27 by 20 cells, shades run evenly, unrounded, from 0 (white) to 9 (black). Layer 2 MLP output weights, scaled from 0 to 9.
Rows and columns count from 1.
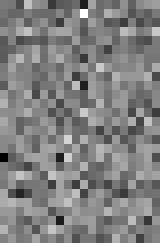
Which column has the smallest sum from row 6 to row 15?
12
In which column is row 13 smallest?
11
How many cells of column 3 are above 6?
3
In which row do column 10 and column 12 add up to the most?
21
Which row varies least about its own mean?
24
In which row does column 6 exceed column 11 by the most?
2
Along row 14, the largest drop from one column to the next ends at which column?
19
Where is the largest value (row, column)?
18, 1
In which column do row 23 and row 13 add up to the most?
20
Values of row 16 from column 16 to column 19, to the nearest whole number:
6 5 4 5
